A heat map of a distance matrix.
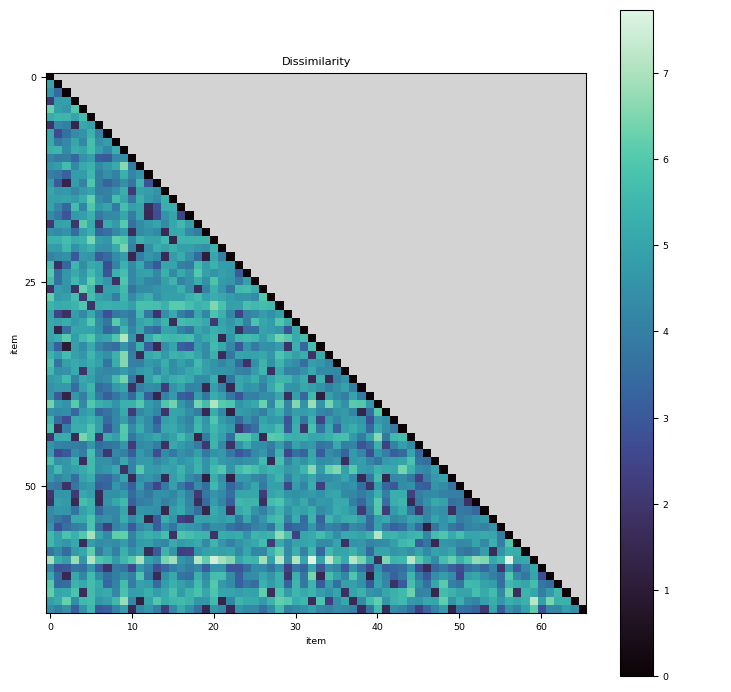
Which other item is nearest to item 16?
12
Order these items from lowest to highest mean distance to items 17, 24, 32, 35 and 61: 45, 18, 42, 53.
42, 45, 53, 18
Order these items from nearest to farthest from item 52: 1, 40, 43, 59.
1, 43, 40, 59
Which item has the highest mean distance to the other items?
59
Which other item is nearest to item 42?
62
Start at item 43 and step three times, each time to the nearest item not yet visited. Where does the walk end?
23
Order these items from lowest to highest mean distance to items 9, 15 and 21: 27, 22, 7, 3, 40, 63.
7, 22, 3, 27, 63, 40
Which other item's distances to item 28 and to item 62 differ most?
5
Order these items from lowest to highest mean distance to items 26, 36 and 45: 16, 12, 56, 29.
29, 12, 16, 56
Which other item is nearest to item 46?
55
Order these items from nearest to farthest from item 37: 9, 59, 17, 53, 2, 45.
45, 53, 17, 2, 9, 59
